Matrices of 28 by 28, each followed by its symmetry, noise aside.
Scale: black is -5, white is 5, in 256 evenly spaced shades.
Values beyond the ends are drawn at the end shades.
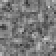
symmetric.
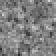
antisymmetric.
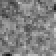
symmetric.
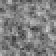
antisymmetric.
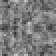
mirrored top to bottom.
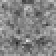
mirrored left to right.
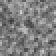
antisymmetric.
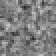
antisymmetric.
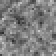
symmetric.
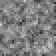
symmetric.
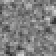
antisymmetric.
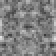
mirrored left to right.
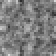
mirrored top to bottom.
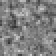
antisymmetric.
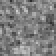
antisymmetric.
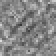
symmetric.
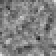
symmetric.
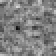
mirrored top to bottom.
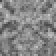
mirrored left to right.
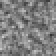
antisymmetric.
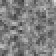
mirrored top to bottom.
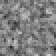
antisymmetric.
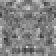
mirrored left to right.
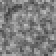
symmetric.
